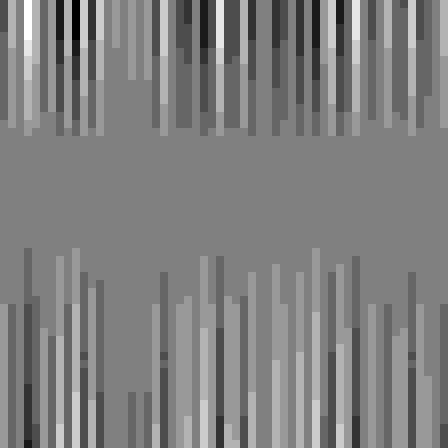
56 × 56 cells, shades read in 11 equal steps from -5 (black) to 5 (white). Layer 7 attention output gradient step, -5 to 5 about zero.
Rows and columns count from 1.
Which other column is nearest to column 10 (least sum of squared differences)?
40
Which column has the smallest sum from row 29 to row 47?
4
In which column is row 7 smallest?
10
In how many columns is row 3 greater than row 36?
19
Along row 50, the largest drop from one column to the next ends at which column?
11
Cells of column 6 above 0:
15
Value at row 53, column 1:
1
